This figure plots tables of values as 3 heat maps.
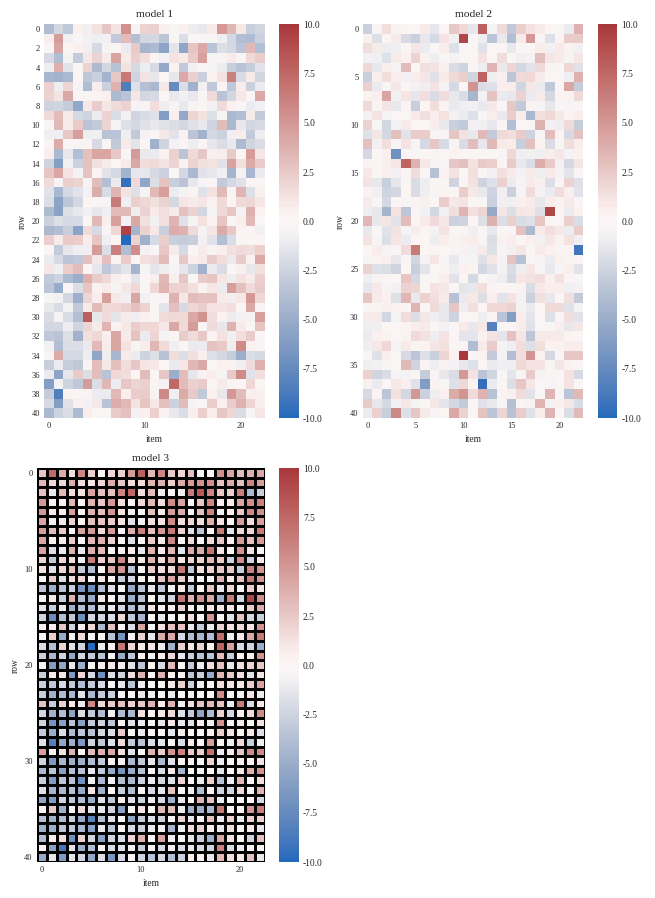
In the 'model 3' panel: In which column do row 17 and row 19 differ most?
1
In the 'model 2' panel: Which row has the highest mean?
14
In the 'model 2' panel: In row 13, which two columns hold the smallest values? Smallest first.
3, 0
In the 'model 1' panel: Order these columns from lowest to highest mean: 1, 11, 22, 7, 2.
1, 2, 11, 22, 7
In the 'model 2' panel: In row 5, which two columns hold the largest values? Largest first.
12, 22
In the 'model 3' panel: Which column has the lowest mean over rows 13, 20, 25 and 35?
2
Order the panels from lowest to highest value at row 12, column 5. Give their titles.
model 3, model 1, model 2
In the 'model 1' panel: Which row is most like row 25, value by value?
11
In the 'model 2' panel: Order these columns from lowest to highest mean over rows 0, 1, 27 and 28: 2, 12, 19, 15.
15, 19, 2, 12
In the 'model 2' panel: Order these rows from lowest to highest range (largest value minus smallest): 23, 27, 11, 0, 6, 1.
27, 11, 6, 0, 1, 23
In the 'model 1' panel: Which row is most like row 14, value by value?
27
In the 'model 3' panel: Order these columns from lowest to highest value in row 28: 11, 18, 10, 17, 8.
10, 11, 18, 8, 17
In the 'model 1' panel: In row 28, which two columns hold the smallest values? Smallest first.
3, 2
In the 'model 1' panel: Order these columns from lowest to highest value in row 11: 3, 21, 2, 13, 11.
21, 13, 11, 2, 3
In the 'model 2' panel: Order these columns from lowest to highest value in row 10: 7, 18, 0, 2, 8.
2, 8, 7, 0, 18
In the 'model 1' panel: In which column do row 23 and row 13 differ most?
6
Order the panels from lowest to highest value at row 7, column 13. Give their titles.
model 1, model 2, model 3
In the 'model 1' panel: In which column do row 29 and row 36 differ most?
13
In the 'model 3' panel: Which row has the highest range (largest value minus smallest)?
18
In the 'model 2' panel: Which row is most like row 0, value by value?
5
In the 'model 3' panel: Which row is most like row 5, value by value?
7
